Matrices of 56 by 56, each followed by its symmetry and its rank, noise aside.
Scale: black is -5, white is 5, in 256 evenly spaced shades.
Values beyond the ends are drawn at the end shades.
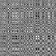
symmetric, rank two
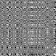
no symmetry, rank two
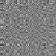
no symmetry, rank three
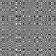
no symmetry, rank two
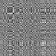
symmetric, rank three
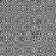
symmetric, rank three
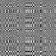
no symmetry, rank one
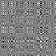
no symmetry, rank two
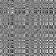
symmetric, rank one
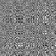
no symmetry, rank three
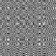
no symmetry, rank two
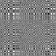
symmetric, rank one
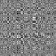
no symmetry, rank three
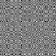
no symmetry, rank three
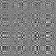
no symmetry, rank two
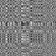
no symmetry, rank two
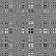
symmetric, rank one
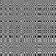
no symmetry, rank one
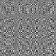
no symmetry, rank three
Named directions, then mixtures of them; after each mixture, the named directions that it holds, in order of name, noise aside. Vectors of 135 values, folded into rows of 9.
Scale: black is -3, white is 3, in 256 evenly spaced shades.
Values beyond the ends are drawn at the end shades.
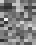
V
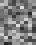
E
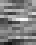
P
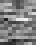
P, V.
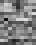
P, V.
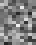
E.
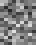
E, V.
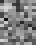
V.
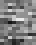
E, P.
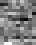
E, P.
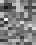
V.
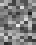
E.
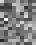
V.
